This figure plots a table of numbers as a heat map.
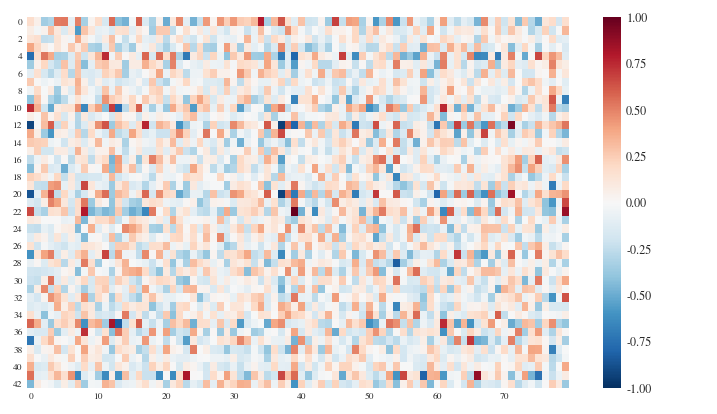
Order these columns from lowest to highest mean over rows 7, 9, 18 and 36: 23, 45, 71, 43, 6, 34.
45, 34, 71, 23, 43, 6
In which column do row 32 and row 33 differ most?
79
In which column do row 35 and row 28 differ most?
54
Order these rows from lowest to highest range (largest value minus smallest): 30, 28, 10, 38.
30, 38, 28, 10
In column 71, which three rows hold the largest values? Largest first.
12, 20, 27
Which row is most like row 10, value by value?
35
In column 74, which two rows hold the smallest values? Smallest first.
41, 18
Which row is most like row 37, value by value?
42
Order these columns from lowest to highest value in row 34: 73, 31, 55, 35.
73, 35, 31, 55
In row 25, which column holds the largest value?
28
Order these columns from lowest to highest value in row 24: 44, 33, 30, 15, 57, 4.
4, 30, 33, 44, 15, 57
